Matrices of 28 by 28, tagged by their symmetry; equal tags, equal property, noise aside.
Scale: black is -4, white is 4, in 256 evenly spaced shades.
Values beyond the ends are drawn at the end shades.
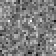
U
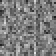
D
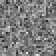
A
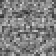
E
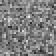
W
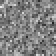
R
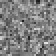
W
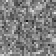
A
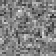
A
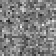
W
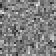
A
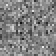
D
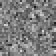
A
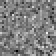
R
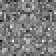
E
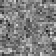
U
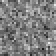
W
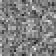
D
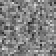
D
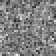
W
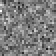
W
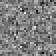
D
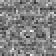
E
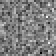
D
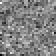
A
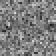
U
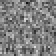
E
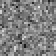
A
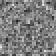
E
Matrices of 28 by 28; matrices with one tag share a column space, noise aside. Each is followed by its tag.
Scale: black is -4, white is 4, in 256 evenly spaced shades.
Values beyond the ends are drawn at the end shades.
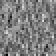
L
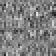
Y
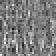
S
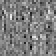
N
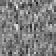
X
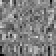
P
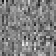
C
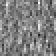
S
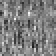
S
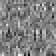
Y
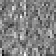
Y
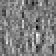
S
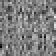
N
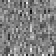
P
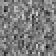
N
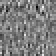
X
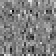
P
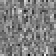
P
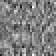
X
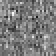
N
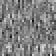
L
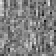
S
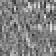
X
